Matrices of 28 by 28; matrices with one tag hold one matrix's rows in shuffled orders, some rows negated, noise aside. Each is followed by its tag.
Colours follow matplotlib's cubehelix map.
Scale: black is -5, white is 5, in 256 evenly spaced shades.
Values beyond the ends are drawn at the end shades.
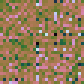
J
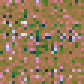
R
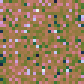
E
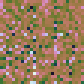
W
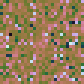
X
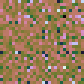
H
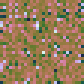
E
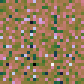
W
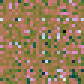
H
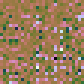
J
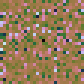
E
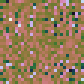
X
